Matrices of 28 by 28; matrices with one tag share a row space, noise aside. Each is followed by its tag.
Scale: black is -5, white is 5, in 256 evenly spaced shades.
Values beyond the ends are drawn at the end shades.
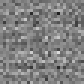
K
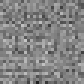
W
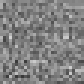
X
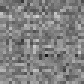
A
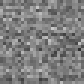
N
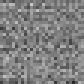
W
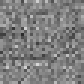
W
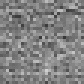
A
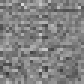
N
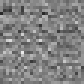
N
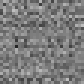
X
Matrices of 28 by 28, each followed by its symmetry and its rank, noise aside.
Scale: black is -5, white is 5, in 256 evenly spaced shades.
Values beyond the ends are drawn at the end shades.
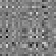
no symmetry, rank two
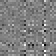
no symmetry, rank two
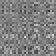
no symmetry, rank three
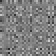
no symmetry, rank three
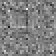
antisymmetric, rank four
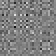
symmetric, rank two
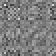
symmetric, rank four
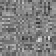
no symmetry, rank four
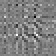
antisymmetric, rank two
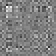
symmetric, rank two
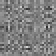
no symmetry, rank four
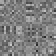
symmetric, rank four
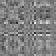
no symmetry, rank two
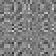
no symmetry, rank three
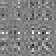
no symmetry, rank two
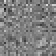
no symmetry, rank four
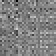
no symmetry, rank four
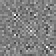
symmetric, rank four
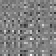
no symmetry, rank three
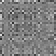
symmetric, rank two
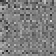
no symmetry, rank four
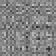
symmetric, rank three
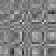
symmetric, rank two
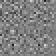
no symmetry, rank four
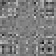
symmetric, rank three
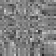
antisymmetric, rank four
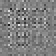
antisymmetric, rank two
